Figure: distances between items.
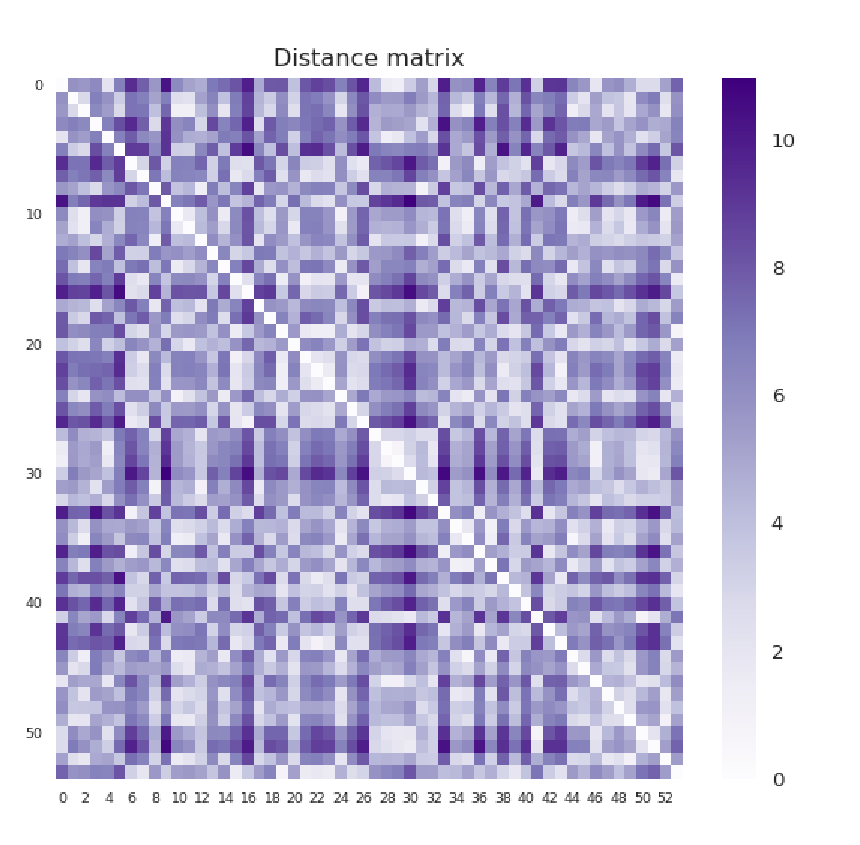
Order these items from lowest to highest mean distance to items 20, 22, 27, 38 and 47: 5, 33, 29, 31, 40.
31, 29, 40, 33, 5
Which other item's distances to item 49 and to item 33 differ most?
52
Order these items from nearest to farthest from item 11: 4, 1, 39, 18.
1, 18, 39, 4
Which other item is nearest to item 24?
10
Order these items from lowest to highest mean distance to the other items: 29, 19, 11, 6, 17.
11, 19, 17, 29, 6
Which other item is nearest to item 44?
35
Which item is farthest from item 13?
3
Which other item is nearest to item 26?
16
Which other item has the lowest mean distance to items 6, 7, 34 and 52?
39
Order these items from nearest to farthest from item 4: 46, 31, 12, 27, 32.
46, 32, 27, 12, 31
